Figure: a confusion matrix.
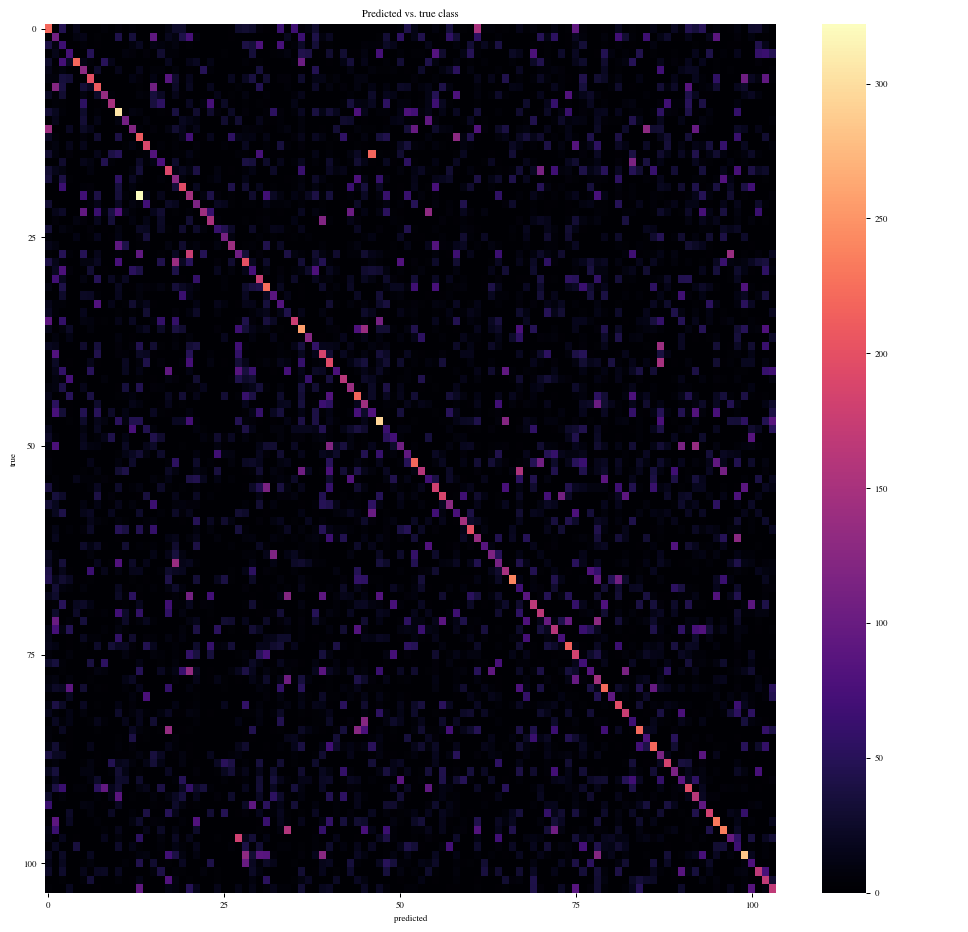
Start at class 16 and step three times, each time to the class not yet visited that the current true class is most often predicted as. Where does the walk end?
78
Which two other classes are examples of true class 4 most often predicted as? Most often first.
36, 2
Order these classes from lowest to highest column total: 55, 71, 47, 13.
71, 55, 47, 13
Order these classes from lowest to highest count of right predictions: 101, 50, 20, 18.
50, 18, 20, 101
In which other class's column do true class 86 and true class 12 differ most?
0
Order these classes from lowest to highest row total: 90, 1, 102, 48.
102, 48, 90, 1
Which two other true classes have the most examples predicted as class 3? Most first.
79, 42
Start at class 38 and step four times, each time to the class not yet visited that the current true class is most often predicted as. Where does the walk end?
2
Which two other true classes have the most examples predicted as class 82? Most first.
77, 56
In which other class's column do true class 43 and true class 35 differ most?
47
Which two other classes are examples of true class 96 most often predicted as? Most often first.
34, 72
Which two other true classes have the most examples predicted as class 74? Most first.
71, 8
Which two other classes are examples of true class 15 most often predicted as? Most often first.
46, 30
